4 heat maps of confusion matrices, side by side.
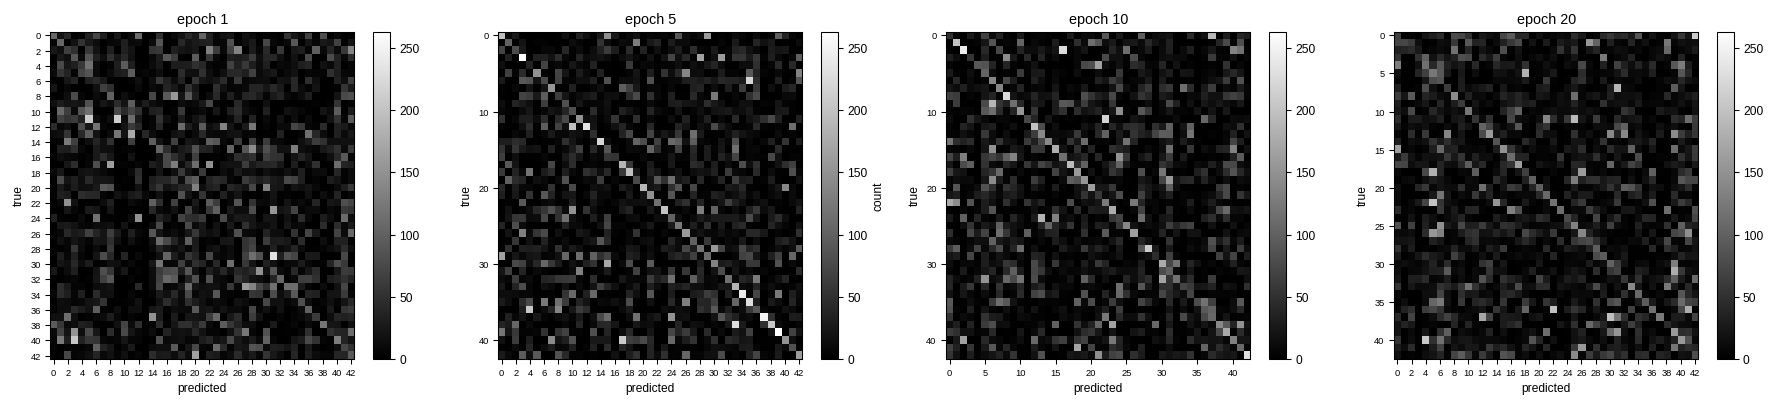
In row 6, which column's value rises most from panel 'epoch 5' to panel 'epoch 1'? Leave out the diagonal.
20
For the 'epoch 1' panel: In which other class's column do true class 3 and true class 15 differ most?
34
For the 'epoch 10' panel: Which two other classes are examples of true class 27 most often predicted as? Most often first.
6, 37
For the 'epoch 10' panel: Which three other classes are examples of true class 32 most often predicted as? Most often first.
30, 5, 10
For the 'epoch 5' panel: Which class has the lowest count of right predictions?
4
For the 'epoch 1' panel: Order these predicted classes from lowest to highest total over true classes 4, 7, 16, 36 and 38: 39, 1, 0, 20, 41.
39, 0, 1, 41, 20
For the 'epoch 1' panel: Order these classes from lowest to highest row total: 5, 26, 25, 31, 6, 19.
25, 6, 5, 26, 19, 31
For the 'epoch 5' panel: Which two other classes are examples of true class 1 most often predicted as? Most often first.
19, 14
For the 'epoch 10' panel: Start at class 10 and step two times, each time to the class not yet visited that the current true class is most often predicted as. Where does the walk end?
13
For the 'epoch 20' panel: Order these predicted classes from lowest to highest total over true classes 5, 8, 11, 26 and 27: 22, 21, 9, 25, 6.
9, 22, 21, 6, 25
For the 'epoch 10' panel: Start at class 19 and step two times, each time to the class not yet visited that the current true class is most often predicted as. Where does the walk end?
9
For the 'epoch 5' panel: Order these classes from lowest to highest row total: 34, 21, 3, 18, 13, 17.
13, 21, 17, 18, 34, 3
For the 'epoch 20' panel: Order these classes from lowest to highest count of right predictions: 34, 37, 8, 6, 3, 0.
3, 0, 6, 34, 37, 8
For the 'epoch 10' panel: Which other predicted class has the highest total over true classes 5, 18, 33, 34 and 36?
24
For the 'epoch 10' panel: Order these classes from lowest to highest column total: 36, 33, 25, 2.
33, 25, 36, 2
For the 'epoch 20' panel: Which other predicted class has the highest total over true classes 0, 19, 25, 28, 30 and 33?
42
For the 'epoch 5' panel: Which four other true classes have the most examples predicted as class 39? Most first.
34, 0, 30, 29
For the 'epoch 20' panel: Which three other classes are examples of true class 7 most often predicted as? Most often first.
31, 39, 4
